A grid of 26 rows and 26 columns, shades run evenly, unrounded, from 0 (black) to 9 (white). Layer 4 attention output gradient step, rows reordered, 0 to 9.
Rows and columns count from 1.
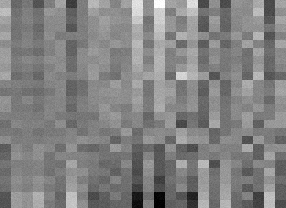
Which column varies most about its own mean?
15
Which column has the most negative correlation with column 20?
19
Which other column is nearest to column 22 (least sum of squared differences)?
12
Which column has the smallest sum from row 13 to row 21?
13
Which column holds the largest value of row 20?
25
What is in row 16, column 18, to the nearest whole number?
4
